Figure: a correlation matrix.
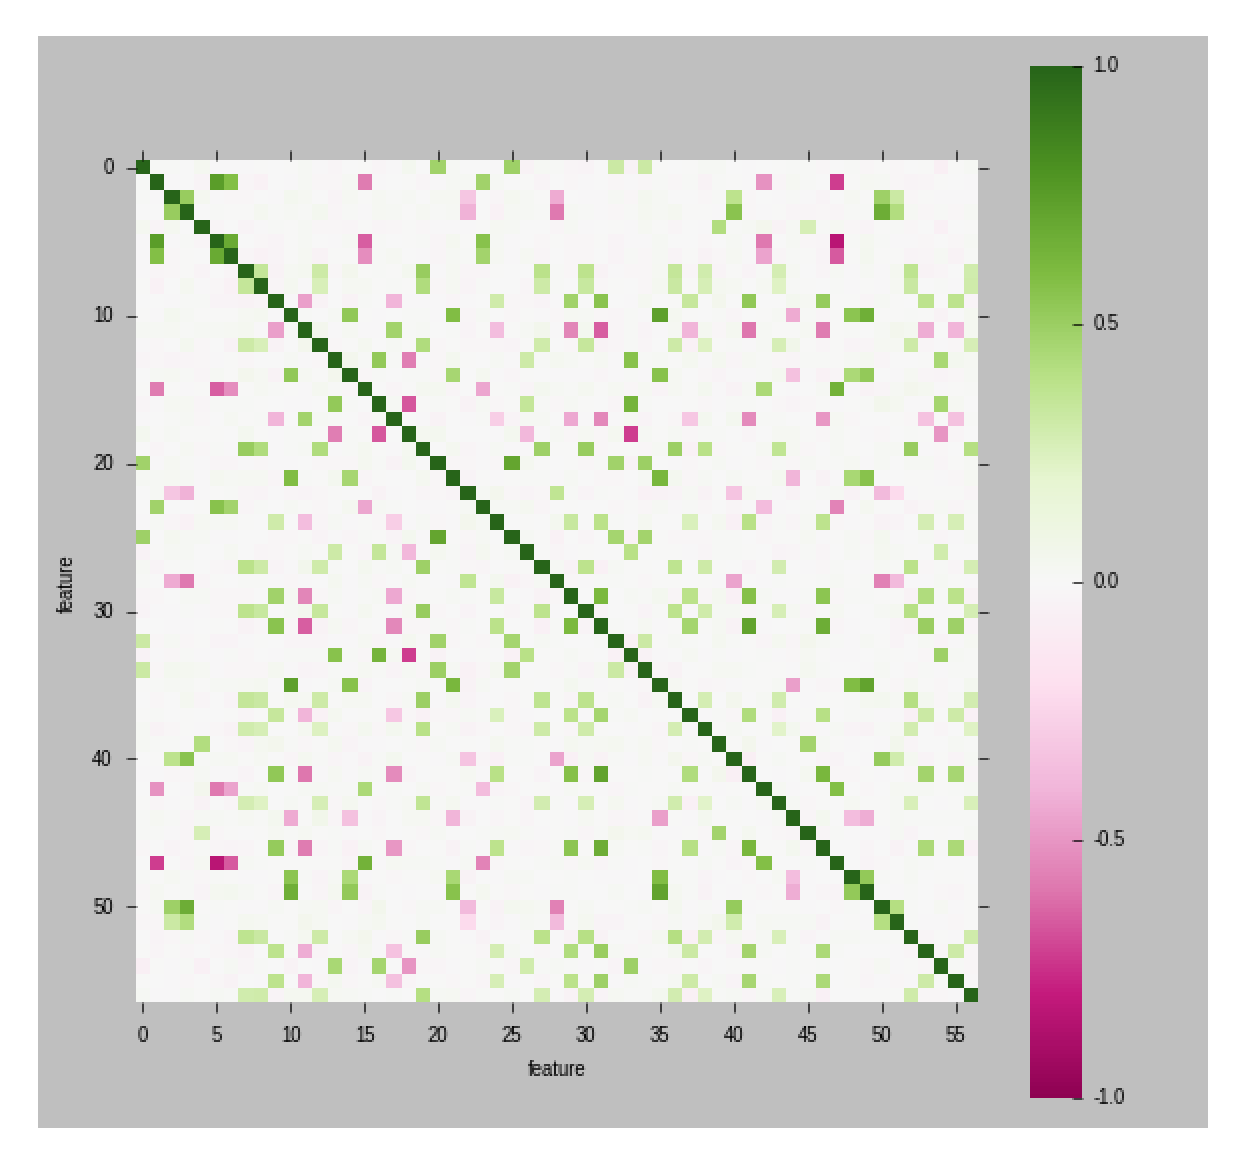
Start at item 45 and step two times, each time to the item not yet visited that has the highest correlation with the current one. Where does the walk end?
4
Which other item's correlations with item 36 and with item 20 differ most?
25
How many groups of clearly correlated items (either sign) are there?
8
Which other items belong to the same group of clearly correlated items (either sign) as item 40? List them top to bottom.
2, 3, 22, 28, 50, 51
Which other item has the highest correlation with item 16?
33
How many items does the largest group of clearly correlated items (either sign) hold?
11
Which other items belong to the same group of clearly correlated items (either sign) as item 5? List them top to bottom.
1, 6, 15, 23, 42, 47
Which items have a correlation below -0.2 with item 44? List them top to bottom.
10, 14, 21, 35, 48, 49
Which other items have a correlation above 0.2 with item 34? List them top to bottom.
0, 20, 25, 32
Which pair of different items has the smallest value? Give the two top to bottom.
5, 47
